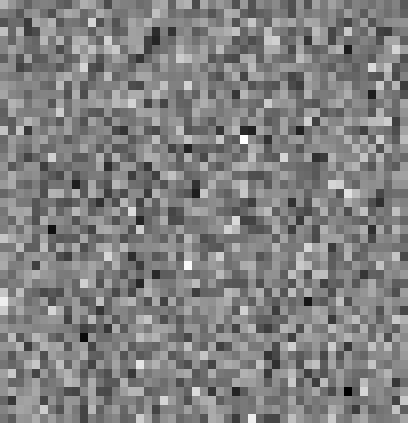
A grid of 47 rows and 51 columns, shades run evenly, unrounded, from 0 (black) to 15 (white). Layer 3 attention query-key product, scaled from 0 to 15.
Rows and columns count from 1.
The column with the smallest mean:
34
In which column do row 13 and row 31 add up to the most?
40
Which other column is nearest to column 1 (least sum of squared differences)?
43
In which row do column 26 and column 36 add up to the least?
33
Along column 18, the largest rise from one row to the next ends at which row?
26
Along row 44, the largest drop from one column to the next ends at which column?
44
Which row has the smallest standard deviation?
2
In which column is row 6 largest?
50
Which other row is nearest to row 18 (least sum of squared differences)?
37
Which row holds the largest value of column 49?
14
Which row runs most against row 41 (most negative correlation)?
30
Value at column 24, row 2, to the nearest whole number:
6
